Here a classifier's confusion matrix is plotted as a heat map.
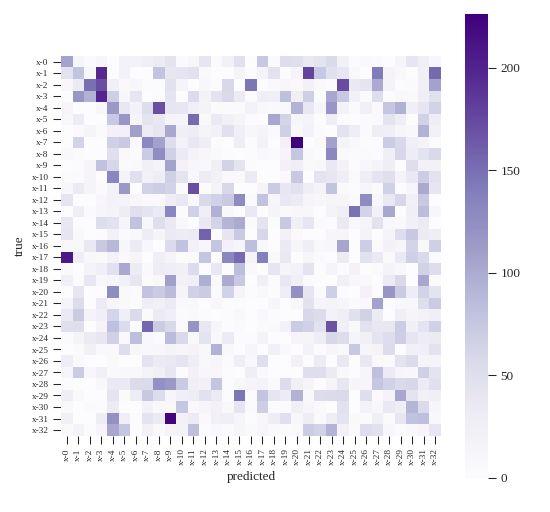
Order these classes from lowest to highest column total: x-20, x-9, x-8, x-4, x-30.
x-30, x-20, x-8, x-4, x-9
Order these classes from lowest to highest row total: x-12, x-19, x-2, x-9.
x-9, x-19, x-12, x-2
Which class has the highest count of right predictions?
x-3
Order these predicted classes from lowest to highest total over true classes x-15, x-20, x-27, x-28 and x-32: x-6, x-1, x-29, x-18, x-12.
x-18, x-6, x-1, x-29, x-12
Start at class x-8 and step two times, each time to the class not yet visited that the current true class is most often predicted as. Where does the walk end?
x-7
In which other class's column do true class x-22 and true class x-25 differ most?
x-13
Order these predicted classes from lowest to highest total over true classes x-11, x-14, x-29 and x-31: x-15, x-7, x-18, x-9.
x-18, x-7, x-15, x-9
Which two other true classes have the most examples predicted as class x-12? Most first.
x-15, x-19
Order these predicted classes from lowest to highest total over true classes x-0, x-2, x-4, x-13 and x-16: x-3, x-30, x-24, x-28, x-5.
x-5, x-30, x-28, x-3, x-24
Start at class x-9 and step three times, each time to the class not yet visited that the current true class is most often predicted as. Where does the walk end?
x-21
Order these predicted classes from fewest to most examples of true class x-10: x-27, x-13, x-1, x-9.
x-1, x-13, x-27, x-9
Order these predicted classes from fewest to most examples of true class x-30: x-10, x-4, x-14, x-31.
x-14, x-4, x-31, x-10
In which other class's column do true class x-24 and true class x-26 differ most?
x-6
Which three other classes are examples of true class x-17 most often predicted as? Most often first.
x-0, x-15, x-14
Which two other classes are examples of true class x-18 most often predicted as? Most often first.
x-5, x-15
